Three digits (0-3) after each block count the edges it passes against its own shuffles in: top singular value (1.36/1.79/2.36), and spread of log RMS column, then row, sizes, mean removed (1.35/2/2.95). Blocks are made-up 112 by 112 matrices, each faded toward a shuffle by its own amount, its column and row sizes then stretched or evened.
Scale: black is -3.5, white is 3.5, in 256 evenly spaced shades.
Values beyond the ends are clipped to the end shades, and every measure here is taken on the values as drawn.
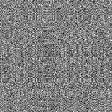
3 1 0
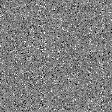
0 2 0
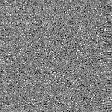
2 0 1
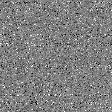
1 0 2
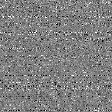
2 1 3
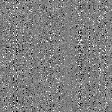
2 3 0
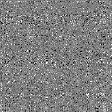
2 2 2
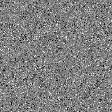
1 1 1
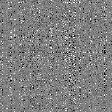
2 3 2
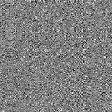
3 1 1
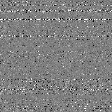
2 1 3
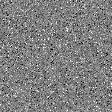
0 1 0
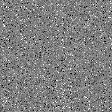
0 2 1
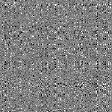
3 3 2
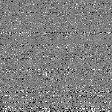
1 1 3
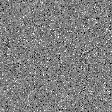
1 1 0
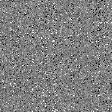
0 2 1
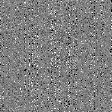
0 3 0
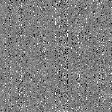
1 3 0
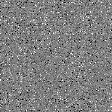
1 1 2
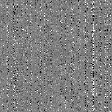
2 3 0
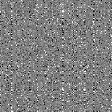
3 2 1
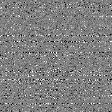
2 1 3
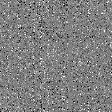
0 2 1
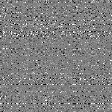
3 1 3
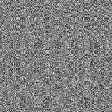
3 1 0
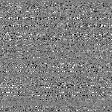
0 0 3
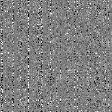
2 3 1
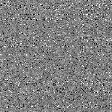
2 1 2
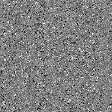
0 2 0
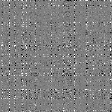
2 3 3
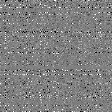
1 2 3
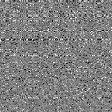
3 0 2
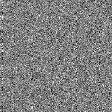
2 2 0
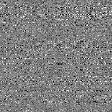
2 1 3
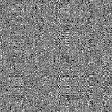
3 2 1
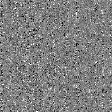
2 2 0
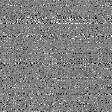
2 0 3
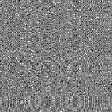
3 1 1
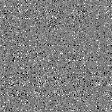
1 2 2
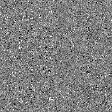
1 2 1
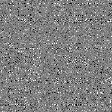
2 2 2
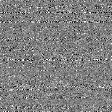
1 0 3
